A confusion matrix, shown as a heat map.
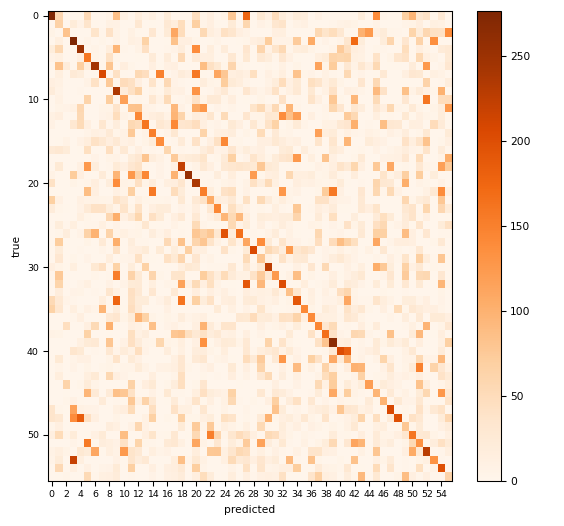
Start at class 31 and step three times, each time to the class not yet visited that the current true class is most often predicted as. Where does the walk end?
49
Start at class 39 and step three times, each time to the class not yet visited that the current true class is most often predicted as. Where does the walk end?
37
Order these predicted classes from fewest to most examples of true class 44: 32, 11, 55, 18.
32, 55, 18, 11
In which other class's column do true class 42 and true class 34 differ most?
9
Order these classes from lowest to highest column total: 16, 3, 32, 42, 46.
16, 46, 3, 42, 32
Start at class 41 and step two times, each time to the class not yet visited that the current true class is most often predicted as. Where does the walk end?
27
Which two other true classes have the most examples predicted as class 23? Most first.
7, 52
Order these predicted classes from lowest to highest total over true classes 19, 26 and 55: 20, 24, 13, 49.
20, 13, 24, 49
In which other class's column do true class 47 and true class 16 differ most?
3
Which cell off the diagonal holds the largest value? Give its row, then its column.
53, 3
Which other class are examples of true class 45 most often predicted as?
54
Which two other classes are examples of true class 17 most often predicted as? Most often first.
34, 55
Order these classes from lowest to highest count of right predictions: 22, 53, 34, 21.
22, 53, 21, 34
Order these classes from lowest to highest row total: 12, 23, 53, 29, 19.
29, 23, 53, 12, 19
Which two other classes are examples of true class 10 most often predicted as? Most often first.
52, 42
